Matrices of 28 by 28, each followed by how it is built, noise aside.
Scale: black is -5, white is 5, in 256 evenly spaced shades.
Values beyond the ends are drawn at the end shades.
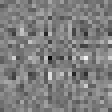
low rank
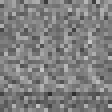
repeating columns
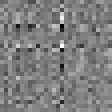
low rank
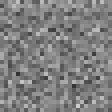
repeating columns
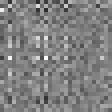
low rank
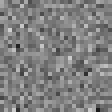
low rank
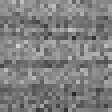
blocks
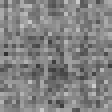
blocks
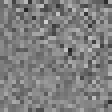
upper triangular
